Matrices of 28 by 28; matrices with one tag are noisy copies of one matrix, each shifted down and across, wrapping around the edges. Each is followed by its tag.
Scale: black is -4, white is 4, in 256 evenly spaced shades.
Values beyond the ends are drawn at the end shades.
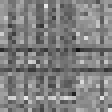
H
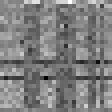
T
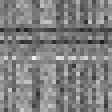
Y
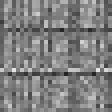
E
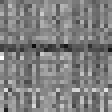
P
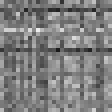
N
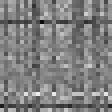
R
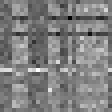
T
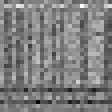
Y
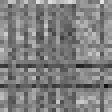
H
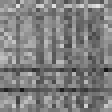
H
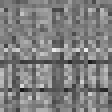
R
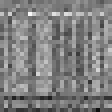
Y
